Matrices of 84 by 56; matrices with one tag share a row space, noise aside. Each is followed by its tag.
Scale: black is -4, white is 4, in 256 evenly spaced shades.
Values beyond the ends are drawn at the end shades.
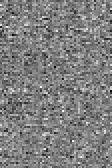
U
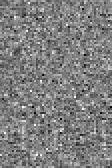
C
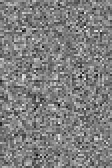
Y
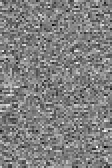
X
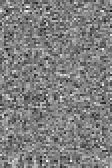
U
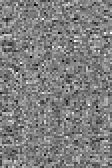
X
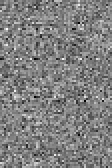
Y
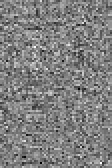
Y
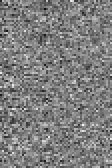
U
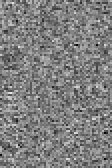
X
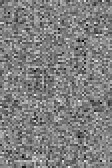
Y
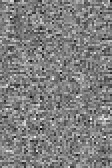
C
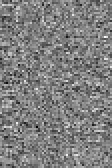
X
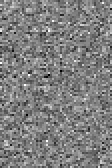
U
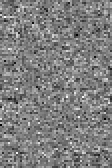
X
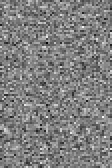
U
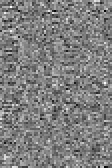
X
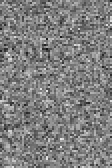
U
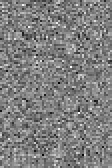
Y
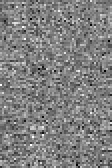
C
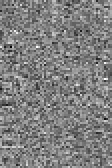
X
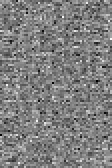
X
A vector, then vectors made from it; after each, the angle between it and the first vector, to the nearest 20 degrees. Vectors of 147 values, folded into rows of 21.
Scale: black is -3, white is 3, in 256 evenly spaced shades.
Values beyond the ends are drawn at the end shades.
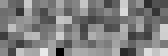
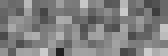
20 degrees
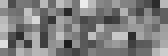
60 degrees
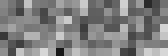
20 degrees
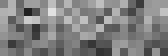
100 degrees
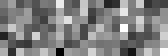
40 degrees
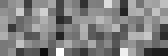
160 degrees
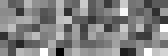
20 degrees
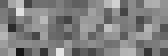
140 degrees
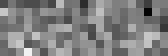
100 degrees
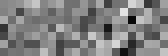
60 degrees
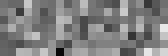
20 degrees
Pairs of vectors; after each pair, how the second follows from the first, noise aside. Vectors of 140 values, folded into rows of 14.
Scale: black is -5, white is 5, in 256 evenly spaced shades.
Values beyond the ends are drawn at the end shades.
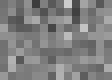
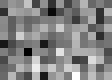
reversed, negated, scaled up.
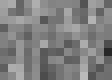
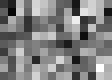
wrapped around, negated, scaled up.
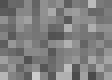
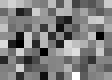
wrapped around, negated, scaled up.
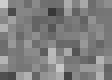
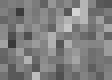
shuffled.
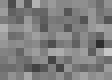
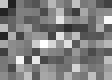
wrapped around, negated, scaled up.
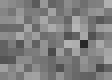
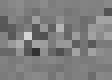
reversed, negated, partly zeroed.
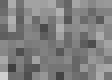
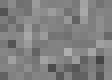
reversed, negated, partly zeroed.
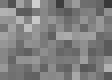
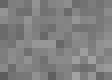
reversed, shrunk.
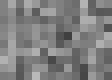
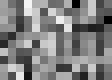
reversed, negated, scaled up.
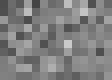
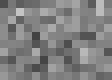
shuffled.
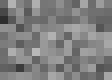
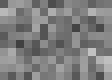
reversed, negated.
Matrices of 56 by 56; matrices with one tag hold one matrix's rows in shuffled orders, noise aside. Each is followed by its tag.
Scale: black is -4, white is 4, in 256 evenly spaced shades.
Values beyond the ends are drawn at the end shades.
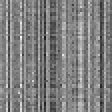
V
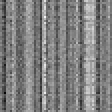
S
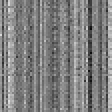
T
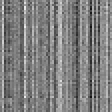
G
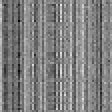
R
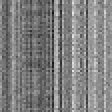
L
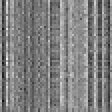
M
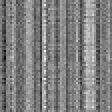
S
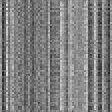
M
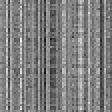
V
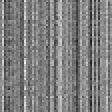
G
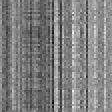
L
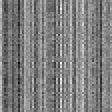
R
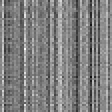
G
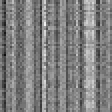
S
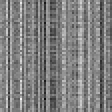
V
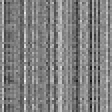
G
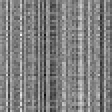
V
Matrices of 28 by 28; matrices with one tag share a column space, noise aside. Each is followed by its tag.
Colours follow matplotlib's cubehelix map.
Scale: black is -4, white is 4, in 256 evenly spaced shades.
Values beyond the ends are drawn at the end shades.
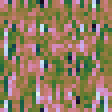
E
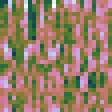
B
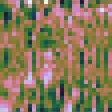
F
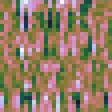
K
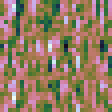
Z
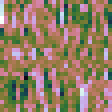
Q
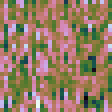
E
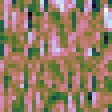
K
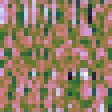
Q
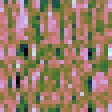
B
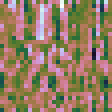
B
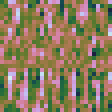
Q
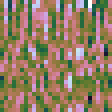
B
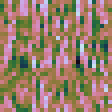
Z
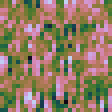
E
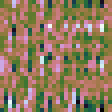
E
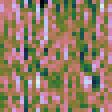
B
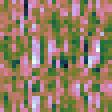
Z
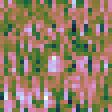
E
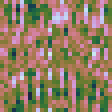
Q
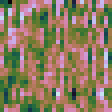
F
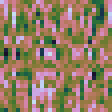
Q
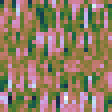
K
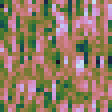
Z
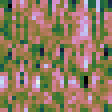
B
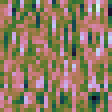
K
